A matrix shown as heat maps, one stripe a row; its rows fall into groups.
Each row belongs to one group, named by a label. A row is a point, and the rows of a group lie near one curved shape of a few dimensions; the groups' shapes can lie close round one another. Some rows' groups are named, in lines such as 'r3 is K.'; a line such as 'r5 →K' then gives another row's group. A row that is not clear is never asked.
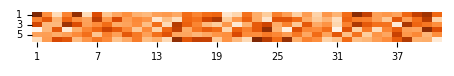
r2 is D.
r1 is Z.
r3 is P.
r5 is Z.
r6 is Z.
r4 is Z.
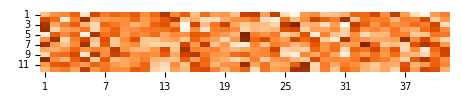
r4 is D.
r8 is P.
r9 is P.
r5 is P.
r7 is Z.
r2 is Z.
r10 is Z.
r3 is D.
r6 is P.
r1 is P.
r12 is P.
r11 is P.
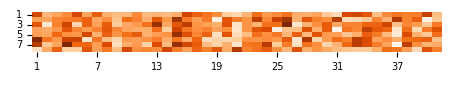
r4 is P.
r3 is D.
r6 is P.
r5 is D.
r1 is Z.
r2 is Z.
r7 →P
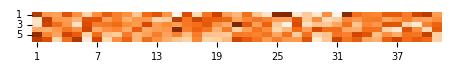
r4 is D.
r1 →D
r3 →P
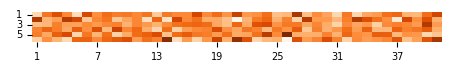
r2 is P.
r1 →P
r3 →Z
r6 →Z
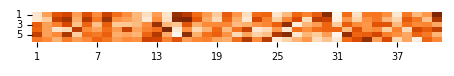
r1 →P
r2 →P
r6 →P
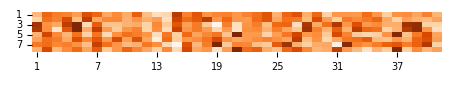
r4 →Z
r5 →P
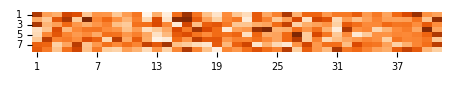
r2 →P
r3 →D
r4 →Z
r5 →P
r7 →Z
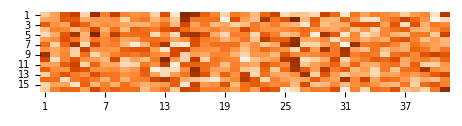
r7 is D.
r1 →P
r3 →P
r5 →P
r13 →P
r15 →Z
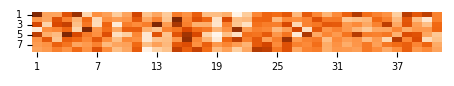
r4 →P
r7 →Z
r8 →Z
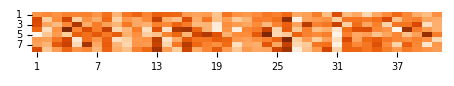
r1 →Z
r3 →Z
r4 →P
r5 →Z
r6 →D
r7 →D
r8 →D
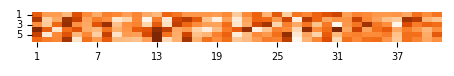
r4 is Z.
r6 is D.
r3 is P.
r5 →D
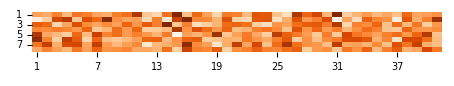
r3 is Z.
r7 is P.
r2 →P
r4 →D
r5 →D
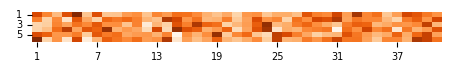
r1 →Z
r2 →D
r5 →D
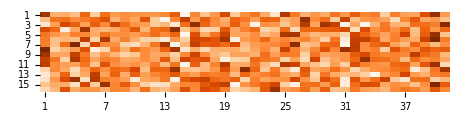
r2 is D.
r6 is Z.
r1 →D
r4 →Z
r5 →D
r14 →D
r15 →Z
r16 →Z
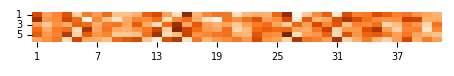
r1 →D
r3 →D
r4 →D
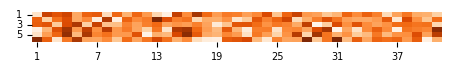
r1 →D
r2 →D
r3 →P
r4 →P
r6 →Z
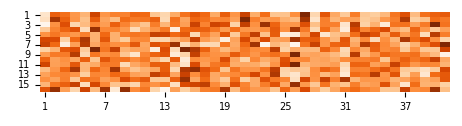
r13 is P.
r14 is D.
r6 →P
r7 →Z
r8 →P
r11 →D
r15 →D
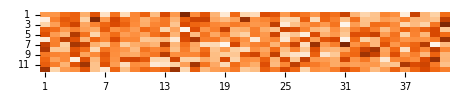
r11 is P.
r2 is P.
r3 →P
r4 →D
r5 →P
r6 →P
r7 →Z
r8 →P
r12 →D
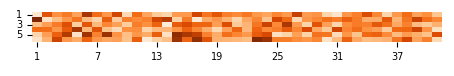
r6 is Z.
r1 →D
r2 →D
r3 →D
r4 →P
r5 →P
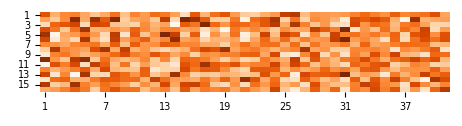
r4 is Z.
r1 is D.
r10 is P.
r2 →P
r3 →D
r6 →D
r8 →D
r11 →D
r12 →Z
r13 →D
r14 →P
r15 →P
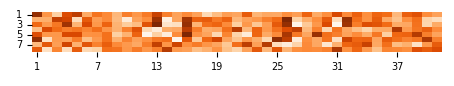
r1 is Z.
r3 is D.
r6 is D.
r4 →P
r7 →P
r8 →D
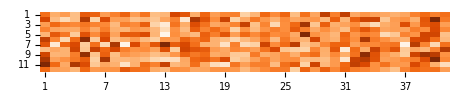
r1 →D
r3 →P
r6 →Z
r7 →D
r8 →P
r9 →Z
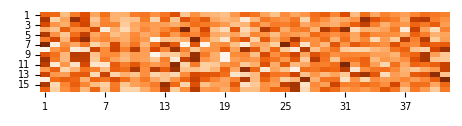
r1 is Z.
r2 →P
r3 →Z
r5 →Z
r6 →P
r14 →P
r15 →D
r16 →D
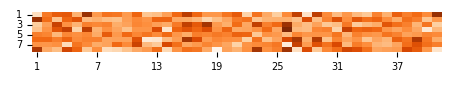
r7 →D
